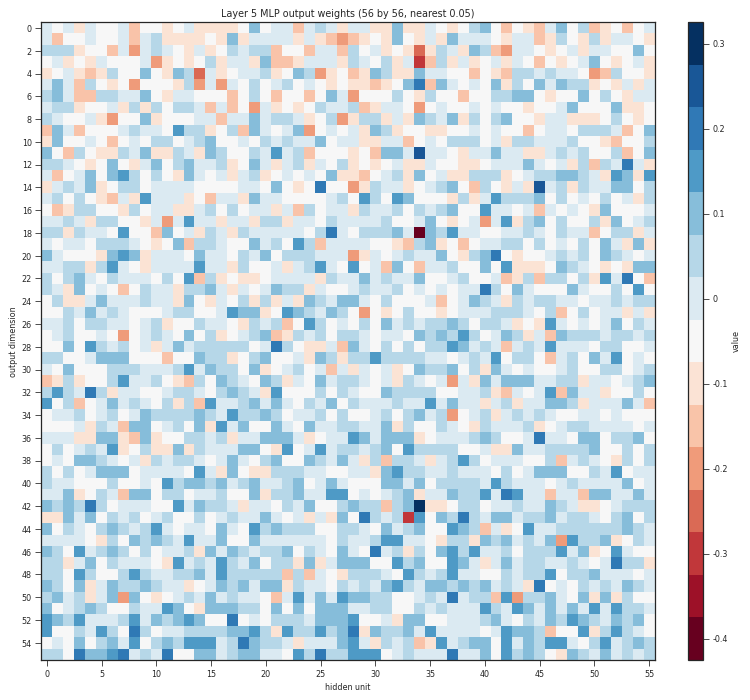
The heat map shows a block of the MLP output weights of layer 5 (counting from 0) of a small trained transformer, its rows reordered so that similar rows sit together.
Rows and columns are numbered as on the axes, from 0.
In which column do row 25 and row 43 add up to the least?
33
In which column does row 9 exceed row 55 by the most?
12
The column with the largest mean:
19
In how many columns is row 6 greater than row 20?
15
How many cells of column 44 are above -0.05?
40
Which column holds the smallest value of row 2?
34
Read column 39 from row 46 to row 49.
0.15 0 0 0.05
